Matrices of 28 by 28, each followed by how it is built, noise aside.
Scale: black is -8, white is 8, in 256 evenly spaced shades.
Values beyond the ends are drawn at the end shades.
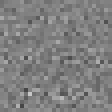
uneven rows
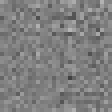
low rank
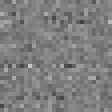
uneven rows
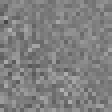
lower triangular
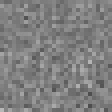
low rank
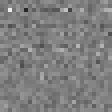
uneven rows
